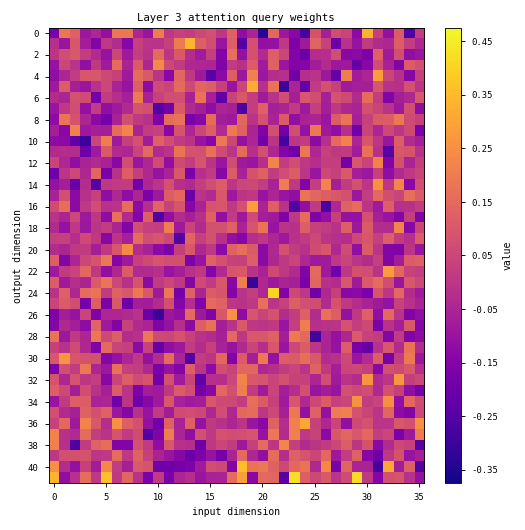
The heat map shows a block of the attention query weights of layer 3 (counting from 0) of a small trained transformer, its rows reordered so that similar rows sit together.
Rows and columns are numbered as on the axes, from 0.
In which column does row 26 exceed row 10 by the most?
3
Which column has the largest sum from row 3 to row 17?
12
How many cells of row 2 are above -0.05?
23
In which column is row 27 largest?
24
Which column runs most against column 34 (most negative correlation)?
17
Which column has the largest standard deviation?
18
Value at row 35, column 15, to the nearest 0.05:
-0.05
